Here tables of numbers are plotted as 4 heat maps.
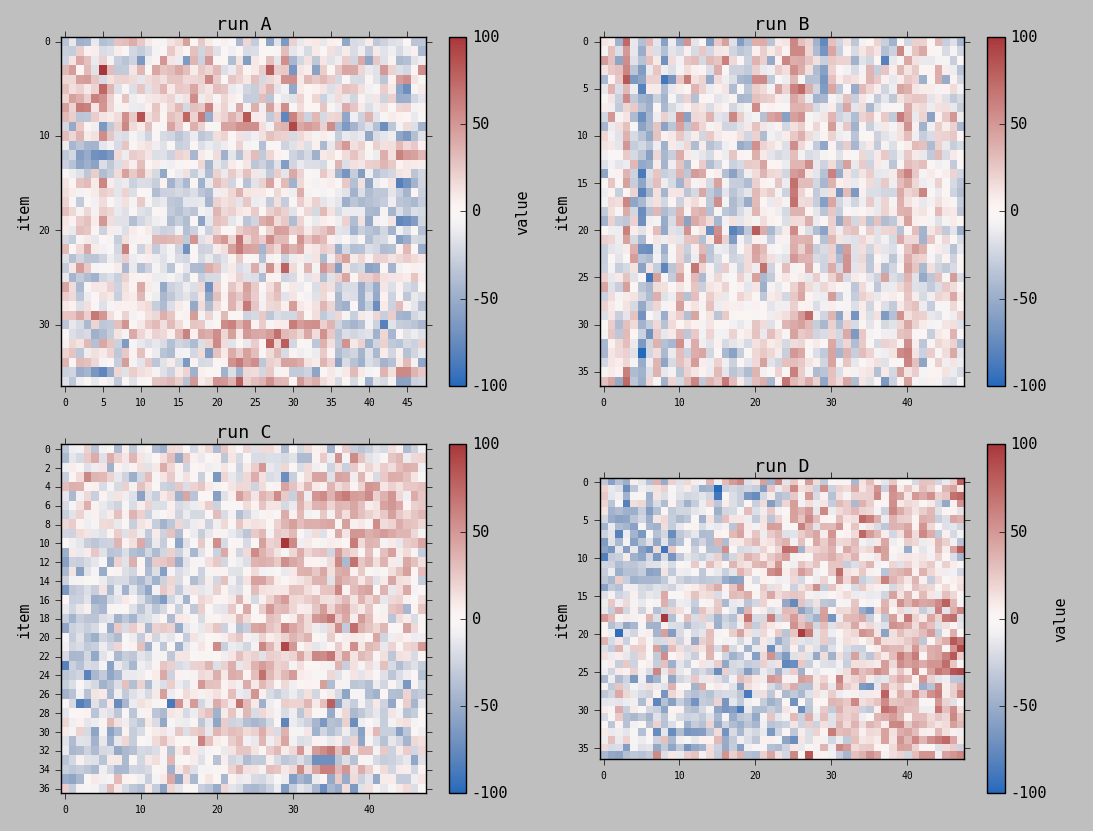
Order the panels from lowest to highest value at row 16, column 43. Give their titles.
run A, run B, run C, run D
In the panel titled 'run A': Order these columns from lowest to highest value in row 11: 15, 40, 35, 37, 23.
15, 35, 40, 23, 37
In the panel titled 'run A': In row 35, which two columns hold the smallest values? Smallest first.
5, 4
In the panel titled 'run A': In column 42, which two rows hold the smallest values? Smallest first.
30, 9
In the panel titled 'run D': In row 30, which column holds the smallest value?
18
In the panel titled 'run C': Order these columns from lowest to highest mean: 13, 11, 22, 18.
11, 13, 18, 22
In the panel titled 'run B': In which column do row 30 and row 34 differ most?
42
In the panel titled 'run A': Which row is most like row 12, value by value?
35
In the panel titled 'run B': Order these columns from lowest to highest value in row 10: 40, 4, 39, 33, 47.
33, 4, 47, 39, 40
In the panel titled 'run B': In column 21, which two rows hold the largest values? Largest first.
24, 4
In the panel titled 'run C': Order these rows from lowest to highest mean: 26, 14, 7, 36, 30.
36, 26, 30, 14, 7
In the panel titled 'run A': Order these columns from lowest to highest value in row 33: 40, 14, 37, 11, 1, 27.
14, 37, 40, 11, 27, 1
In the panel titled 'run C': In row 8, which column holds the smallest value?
13
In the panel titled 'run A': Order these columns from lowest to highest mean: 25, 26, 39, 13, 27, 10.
39, 13, 26, 10, 25, 27
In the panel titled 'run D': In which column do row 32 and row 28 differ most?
37
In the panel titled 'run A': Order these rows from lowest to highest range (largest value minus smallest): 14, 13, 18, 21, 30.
18, 13, 14, 21, 30
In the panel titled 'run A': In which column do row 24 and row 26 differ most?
19
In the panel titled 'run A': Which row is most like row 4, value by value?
7
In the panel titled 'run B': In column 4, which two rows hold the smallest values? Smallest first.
4, 17
